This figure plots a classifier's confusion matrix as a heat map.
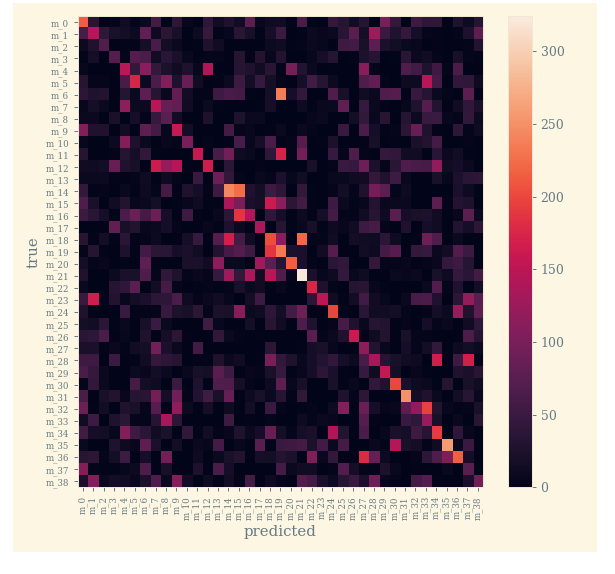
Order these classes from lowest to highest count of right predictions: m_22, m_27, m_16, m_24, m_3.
m_3, m_27, m_16, m_22, m_24
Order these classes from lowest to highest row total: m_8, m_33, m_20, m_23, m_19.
m_8, m_33, m_20, m_23, m_19
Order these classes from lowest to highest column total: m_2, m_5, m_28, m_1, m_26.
m_2, m_26, m_5, m_1, m_28
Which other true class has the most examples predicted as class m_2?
m_26
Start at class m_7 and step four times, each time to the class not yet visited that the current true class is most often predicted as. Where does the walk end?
m_0
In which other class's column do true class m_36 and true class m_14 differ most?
m_15
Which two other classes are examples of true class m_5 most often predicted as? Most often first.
m_33, m_8
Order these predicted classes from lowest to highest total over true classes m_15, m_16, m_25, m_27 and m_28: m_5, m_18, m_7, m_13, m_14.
m_13, m_5, m_14, m_7, m_18
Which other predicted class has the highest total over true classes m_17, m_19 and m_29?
m_18
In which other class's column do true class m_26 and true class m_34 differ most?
m_24
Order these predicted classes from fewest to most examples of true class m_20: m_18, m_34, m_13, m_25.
m_34, m_25, m_18, m_13
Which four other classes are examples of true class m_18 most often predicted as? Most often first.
m_21, m_14, m_19, m_33
